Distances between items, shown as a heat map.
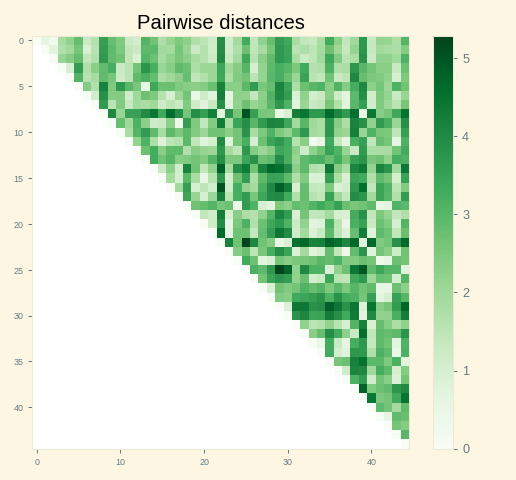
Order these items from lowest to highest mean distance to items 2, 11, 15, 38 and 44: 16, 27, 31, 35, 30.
31, 16, 27, 35, 30
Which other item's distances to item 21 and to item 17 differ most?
9
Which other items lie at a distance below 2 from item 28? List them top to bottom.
18, 24, 27, 41, 42
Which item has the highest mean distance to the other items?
22
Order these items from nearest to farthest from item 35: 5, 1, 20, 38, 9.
5, 1, 20, 9, 38
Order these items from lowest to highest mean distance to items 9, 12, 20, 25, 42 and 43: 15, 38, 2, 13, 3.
15, 2, 3, 13, 38
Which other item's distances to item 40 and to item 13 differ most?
21
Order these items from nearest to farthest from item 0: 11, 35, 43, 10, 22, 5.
11, 43, 10, 5, 35, 22
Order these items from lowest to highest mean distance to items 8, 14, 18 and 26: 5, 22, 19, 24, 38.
24, 19, 22, 5, 38
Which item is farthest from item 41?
14
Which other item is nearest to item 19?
6
